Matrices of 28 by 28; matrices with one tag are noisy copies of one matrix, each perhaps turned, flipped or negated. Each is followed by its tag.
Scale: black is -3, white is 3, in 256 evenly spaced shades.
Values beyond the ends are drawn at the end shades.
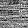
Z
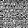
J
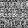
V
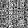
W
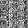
W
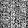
V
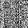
W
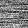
Z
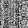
W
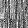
Z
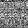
V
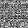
W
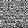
J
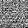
J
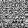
J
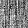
Z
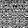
J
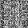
W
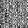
J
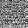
J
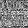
V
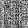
W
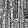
Z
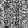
W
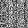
W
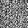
J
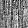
Z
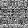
W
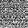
J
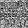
V
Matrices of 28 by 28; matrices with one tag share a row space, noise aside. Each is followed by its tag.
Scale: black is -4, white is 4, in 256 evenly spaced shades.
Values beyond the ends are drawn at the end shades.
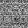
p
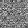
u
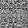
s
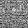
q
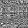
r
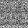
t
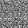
p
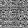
q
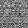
p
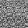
u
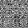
p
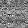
u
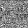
r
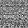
p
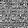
q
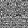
t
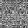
q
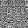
u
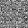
t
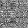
r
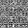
s
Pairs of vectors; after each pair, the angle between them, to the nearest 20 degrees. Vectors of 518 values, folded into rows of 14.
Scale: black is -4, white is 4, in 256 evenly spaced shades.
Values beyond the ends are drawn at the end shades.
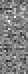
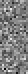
120 degrees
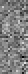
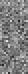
140 degrees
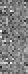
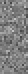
100 degrees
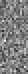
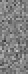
140 degrees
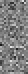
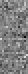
80 degrees
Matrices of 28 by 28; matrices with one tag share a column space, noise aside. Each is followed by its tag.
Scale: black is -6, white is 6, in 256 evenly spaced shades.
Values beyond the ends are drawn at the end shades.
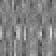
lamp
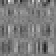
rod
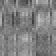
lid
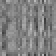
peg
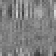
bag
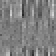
bag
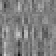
lamp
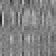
lid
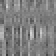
lamp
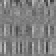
rod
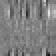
bag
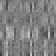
lamp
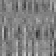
lamp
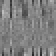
bag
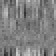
bag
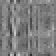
peg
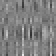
lamp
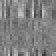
bag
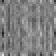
peg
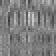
lid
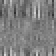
bag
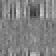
bag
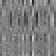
lid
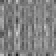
peg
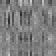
lid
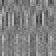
lid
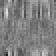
bag
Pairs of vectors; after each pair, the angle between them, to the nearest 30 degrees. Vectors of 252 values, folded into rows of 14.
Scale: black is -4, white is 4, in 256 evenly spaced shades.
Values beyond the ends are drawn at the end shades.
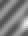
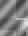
30 degrees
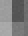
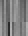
90 degrees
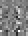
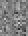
60 degrees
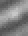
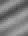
120 degrees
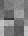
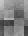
150 degrees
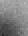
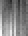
150 degrees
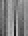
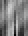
30 degrees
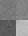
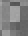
120 degrees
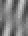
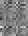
120 degrees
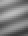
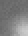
120 degrees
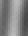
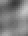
120 degrees
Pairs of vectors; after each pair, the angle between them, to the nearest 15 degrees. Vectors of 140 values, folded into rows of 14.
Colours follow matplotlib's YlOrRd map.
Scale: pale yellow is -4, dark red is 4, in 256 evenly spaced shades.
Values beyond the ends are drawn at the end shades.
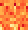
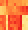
90 degrees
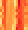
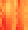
60 degrees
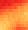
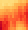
165 degrees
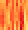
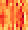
30 degrees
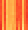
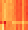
60 degrees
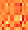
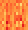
135 degrees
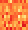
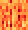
135 degrees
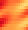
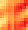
165 degrees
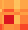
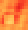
135 degrees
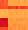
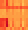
30 degrees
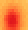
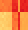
105 degrees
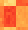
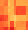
105 degrees
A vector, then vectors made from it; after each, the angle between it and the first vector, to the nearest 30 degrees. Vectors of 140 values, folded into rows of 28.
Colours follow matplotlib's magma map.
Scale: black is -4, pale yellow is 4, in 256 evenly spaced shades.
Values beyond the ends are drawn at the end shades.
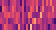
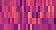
30 degrees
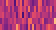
120 degrees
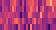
30 degrees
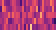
30 degrees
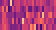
90 degrees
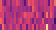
90 degrees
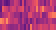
60 degrees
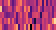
150 degrees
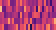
150 degrees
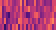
120 degrees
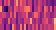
120 degrees
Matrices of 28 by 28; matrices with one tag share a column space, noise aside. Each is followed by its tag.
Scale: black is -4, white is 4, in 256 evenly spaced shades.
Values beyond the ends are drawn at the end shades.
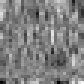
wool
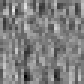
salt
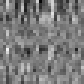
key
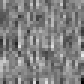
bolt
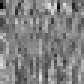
salt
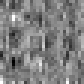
bolt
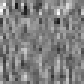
salt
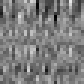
key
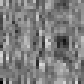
bolt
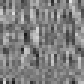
wool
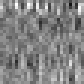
salt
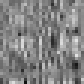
bolt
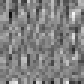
wool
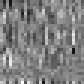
wool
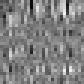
key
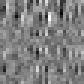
key
